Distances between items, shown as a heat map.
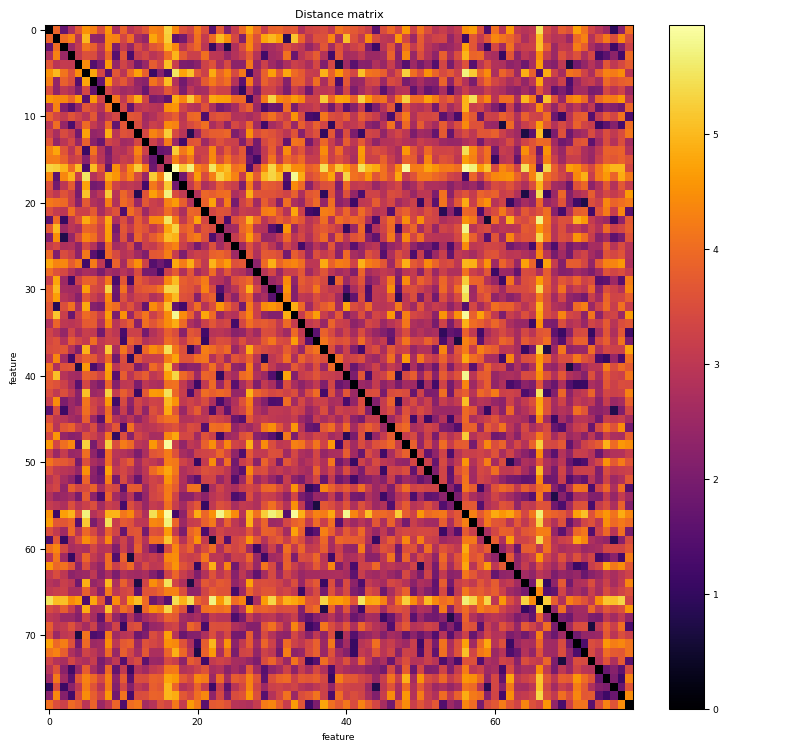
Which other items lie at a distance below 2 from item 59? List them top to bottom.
0, 2, 22, 24, 44, 76
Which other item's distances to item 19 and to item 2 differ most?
24
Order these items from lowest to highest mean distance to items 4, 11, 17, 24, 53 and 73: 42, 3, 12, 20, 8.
3, 12, 42, 20, 8
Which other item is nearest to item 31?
40
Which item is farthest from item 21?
33
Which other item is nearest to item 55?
36
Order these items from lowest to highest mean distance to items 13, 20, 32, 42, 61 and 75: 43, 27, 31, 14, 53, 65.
65, 43, 31, 53, 14, 27
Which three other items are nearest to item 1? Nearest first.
32, 56, 17
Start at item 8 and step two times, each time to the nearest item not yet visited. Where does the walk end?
66
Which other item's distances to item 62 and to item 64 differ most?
19
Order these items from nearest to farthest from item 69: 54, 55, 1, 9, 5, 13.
55, 13, 54, 5, 1, 9
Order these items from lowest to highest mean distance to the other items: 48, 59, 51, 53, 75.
51, 53, 59, 75, 48
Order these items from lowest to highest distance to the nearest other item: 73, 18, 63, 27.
73, 27, 18, 63
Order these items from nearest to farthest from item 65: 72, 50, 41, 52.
52, 41, 72, 50
